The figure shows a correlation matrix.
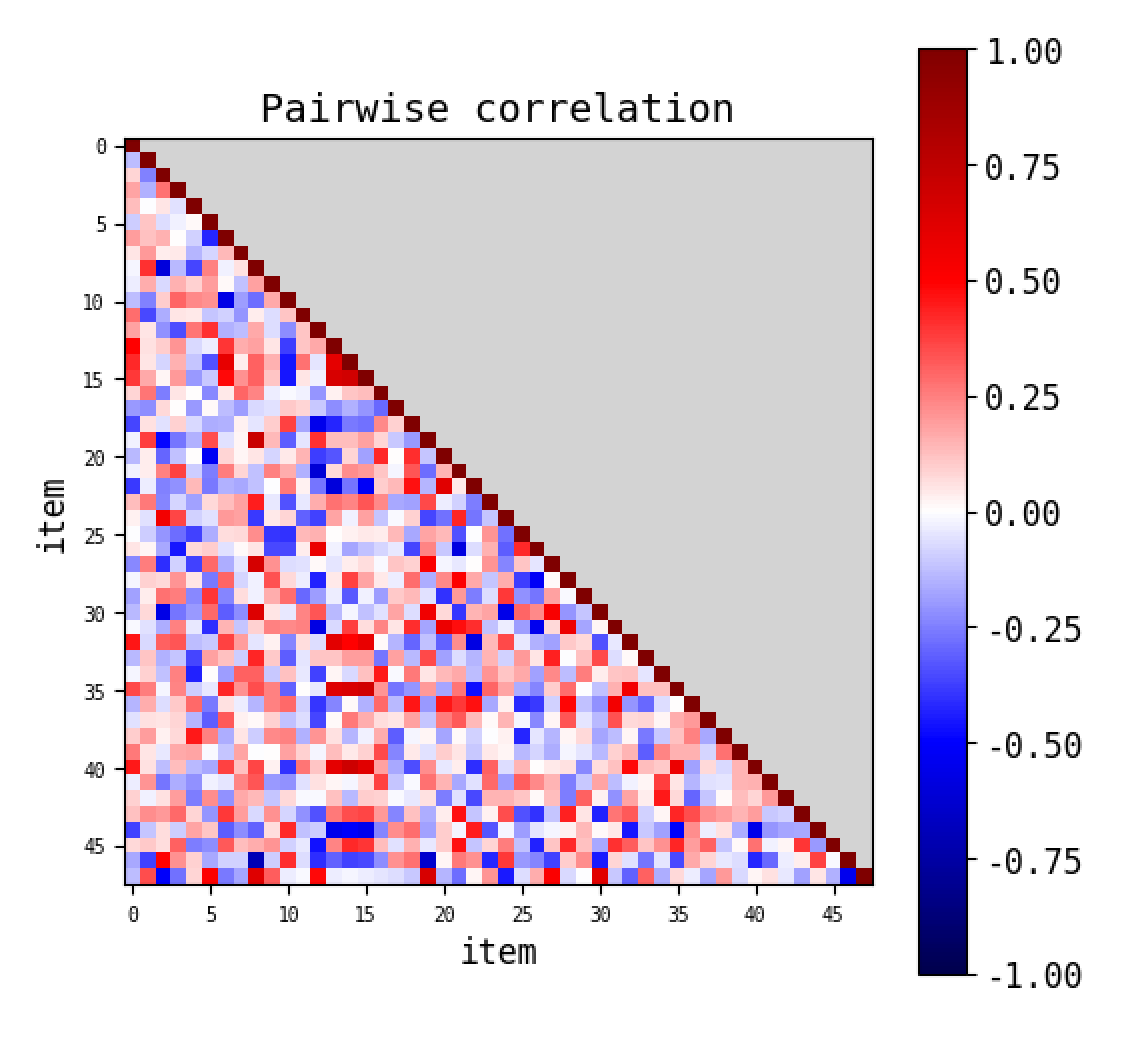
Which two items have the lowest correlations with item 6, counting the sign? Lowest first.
10, 5
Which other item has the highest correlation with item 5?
47
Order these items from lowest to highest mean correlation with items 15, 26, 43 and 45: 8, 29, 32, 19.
29, 19, 8, 32
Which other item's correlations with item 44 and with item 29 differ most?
22
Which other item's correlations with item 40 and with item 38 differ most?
14
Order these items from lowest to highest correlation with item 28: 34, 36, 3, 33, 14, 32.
34, 33, 32, 3, 14, 36
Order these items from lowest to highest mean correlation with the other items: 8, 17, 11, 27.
17, 11, 27, 8
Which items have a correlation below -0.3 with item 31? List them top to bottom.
5, 12, 26
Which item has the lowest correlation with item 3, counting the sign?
26
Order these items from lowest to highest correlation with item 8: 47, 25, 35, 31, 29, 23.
29, 31, 25, 35, 23, 47
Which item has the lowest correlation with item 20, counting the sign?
5
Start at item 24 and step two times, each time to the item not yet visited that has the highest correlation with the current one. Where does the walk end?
46
